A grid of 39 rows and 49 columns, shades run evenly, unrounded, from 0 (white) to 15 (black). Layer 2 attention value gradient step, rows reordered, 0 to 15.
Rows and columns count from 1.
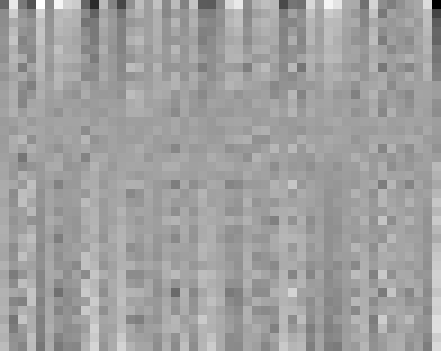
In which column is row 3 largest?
49
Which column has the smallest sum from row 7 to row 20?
5
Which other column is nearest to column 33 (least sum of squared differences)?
44
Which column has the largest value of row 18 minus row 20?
3
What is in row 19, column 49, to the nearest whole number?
4
